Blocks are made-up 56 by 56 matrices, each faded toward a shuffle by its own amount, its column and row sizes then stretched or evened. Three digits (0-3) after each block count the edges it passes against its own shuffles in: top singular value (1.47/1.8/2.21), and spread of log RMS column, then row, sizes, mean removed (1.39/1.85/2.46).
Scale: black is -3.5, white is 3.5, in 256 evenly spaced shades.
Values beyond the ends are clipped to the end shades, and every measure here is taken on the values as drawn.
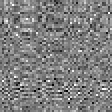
3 0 2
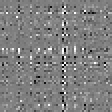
3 3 3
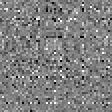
2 2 2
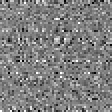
2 0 3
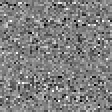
0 0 2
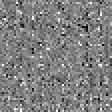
0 2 2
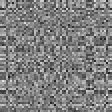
3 1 2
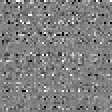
0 1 3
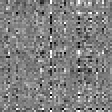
3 3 2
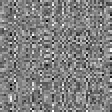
3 3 0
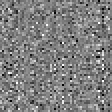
2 2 0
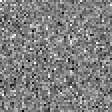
0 0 0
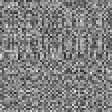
3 0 1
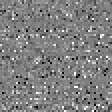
1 0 3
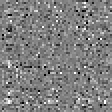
1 2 2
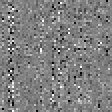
1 3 0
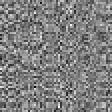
3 3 0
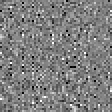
2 2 0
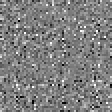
0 2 2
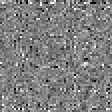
2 1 2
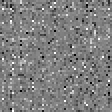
0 2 0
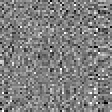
3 2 1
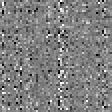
2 3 1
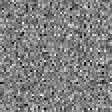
2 1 1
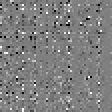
2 3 2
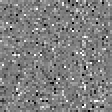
0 1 1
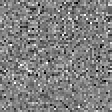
2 0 1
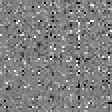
1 2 2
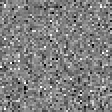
0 2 0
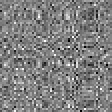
3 2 1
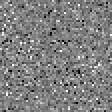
0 0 1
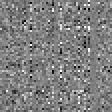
0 3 2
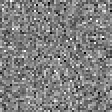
1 0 0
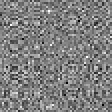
3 1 1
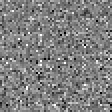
0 1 1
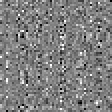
2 3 0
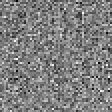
2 1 1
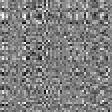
3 3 2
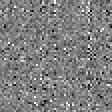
2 1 1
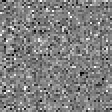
2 1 1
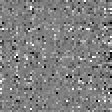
1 2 2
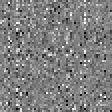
2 2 1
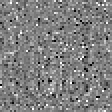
1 1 0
